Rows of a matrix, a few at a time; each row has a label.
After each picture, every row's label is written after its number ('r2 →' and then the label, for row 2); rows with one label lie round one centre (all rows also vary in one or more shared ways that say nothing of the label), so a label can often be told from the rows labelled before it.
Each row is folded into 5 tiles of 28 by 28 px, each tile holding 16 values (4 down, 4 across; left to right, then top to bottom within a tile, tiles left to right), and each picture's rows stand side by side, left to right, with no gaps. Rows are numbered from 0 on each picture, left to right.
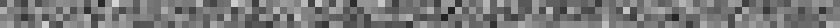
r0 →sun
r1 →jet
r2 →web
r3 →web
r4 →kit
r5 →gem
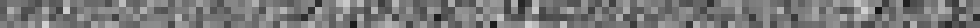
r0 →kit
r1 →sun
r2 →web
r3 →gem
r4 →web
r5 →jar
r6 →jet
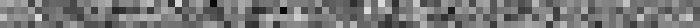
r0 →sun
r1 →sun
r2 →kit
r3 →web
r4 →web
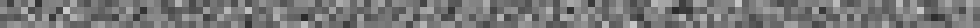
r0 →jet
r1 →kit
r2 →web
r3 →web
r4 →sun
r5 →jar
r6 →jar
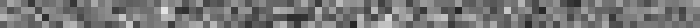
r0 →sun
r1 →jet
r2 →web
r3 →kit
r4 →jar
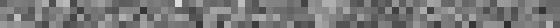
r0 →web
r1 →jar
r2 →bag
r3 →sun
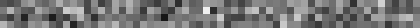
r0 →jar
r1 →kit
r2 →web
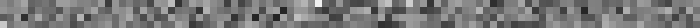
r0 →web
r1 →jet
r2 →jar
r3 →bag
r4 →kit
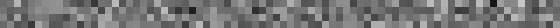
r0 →bag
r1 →jet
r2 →sun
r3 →web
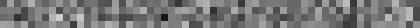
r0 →gem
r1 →sun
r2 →web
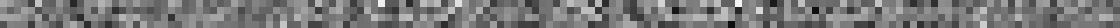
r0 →sun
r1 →gem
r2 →web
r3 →bag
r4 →sun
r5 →bag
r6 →bag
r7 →web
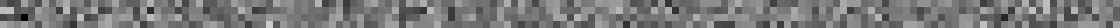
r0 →web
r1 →sun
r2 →gem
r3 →kit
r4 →bag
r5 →bag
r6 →sun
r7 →web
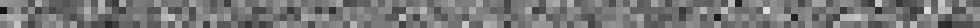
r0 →kit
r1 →jet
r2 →jet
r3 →sun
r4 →gem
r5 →jet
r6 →kit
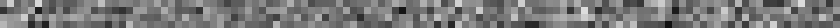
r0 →gem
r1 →jet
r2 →sun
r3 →bag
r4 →jet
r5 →jet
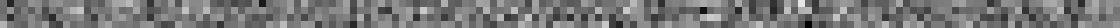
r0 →jar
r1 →bag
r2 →web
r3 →web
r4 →jar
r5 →kit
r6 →sun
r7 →jar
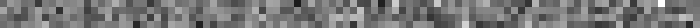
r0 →sun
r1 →jar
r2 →gem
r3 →bag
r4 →web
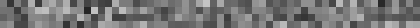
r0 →bag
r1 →web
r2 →gem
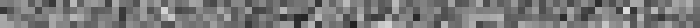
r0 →gem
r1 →jet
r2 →web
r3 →gem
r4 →kit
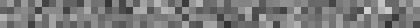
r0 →gem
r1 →sun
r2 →kit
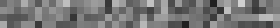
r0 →web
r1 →web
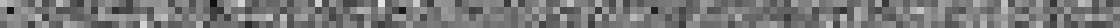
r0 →sun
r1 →web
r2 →jar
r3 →jet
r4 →gem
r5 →sun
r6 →jar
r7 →web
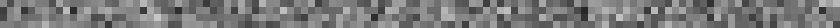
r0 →kit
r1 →kit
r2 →jet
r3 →jet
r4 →bag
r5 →jar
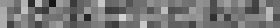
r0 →web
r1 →web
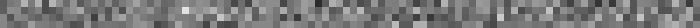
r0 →jar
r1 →bag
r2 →jet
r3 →web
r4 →web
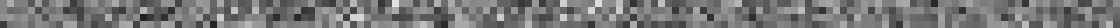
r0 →sun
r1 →web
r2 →gem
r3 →bag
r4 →bag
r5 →jar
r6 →jar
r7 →sun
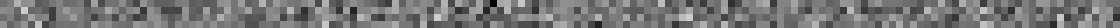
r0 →jet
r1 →kit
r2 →kit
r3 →web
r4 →web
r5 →web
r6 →kit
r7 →web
